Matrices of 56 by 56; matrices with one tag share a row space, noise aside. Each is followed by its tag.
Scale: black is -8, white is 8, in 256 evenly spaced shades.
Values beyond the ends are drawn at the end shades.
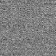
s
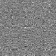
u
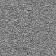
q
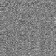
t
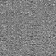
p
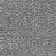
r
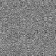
s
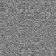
t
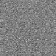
t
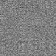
t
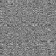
r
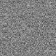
s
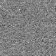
s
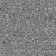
s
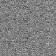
q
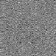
t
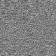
q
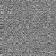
r
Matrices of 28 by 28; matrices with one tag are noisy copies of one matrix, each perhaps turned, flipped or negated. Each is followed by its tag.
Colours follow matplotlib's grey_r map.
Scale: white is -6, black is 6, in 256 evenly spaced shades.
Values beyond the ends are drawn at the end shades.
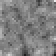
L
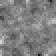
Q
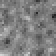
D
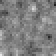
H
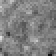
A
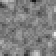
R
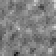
D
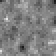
H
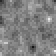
H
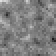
D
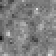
A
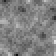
Q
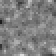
R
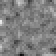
R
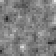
H
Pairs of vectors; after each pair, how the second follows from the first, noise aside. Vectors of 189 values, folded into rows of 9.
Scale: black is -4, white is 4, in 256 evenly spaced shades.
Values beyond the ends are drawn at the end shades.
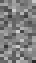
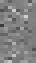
wrapped around, partly zeroed.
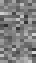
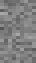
reversed, negated, shrunk.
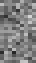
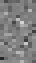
wrapped around, negated, partly zeroed.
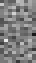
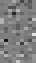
negated, partly zeroed.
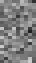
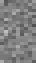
reversed, negated, shrunk.
